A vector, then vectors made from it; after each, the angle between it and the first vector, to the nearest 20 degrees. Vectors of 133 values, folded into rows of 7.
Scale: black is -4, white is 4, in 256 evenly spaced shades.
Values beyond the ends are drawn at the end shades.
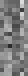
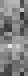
140 degrees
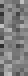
60 degrees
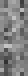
140 degrees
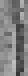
60 degrees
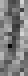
40 degrees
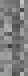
20 degrees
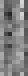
60 degrees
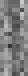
20 degrees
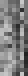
40 degrees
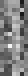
160 degrees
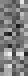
40 degrees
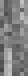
40 degrees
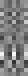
80 degrees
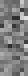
40 degrees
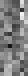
20 degrees
